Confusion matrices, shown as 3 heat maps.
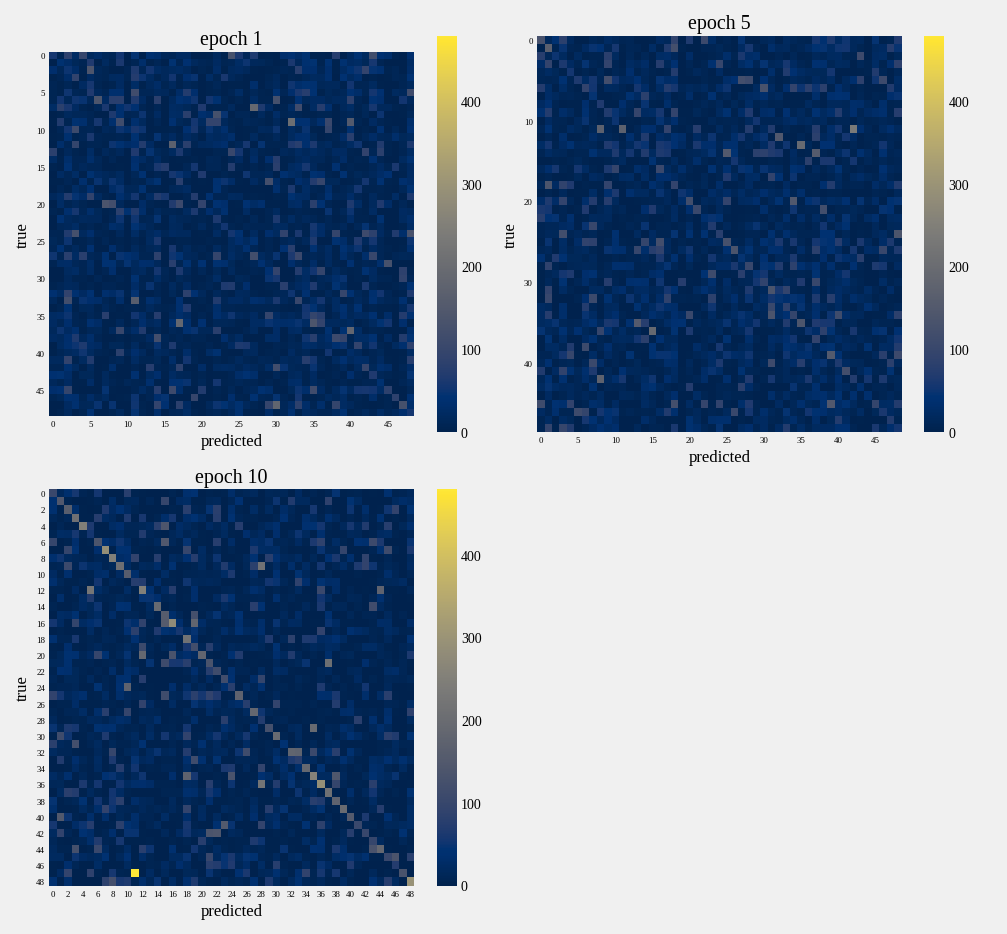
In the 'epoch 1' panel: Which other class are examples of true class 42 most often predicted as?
30
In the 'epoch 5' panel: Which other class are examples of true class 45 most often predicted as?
39
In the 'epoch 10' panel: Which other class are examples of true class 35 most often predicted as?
18
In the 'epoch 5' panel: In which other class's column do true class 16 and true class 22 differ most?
10
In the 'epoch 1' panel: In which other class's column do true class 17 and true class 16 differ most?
29
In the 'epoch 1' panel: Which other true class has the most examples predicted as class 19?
46
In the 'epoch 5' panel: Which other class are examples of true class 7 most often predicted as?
14
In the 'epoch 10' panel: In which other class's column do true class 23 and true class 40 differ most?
1
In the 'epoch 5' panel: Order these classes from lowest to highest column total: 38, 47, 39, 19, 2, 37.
19, 2, 47, 38, 39, 37
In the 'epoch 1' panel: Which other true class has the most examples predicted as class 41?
39
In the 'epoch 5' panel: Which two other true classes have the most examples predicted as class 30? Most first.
6, 14
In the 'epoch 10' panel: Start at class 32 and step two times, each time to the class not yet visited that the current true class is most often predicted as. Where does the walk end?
19
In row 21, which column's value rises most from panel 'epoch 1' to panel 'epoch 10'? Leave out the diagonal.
37
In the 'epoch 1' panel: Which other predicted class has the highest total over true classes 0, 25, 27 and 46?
43
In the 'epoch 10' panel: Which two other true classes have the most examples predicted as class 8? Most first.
48, 32
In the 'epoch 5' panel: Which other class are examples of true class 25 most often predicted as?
16
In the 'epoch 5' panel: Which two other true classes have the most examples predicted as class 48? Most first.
24, 39
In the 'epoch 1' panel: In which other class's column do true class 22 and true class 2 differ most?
5
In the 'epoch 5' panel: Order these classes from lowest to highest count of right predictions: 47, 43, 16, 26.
43, 47, 16, 26
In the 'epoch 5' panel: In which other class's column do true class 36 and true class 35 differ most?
15
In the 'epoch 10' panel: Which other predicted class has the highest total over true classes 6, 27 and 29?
35
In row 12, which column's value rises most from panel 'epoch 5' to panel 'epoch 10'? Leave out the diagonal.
5
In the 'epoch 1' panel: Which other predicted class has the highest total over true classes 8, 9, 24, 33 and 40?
22
